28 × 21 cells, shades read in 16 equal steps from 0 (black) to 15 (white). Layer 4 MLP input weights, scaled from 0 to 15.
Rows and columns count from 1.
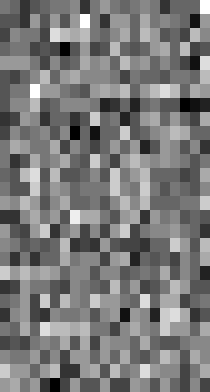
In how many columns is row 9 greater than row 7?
3
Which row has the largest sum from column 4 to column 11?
24
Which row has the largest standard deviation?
23
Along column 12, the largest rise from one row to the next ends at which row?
13
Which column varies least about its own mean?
16
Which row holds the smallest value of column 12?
8
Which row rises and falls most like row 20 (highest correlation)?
11
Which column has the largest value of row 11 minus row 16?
2
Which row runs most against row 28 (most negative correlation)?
19
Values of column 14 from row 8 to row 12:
2 5 5 9 11
